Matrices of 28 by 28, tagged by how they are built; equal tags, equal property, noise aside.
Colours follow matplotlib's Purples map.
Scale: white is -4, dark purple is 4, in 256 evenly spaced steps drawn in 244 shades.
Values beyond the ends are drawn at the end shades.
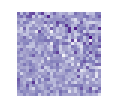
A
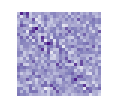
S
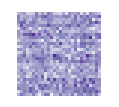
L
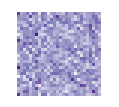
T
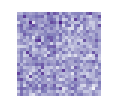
L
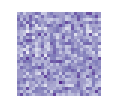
L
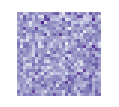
L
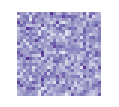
T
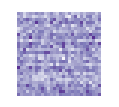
L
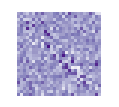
S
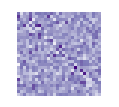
S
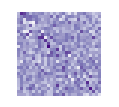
S
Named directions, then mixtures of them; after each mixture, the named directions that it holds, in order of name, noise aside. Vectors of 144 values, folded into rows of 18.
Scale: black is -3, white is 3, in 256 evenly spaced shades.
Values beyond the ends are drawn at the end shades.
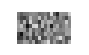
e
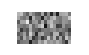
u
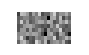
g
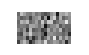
e, g, u.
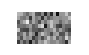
u.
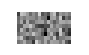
g.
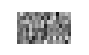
e, g, u.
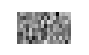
e, g, u.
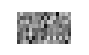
e, g, u.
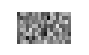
e, g.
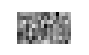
e, g, u.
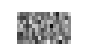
e.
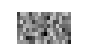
g.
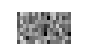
g.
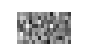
e.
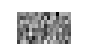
e, g, u.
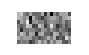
e, u.
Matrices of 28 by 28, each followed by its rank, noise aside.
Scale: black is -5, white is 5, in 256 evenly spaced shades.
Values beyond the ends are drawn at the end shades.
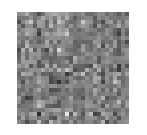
six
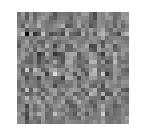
three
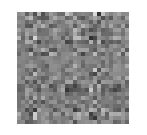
three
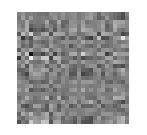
three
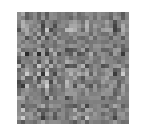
three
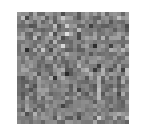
six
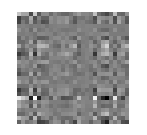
two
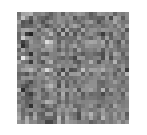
four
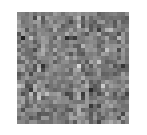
six
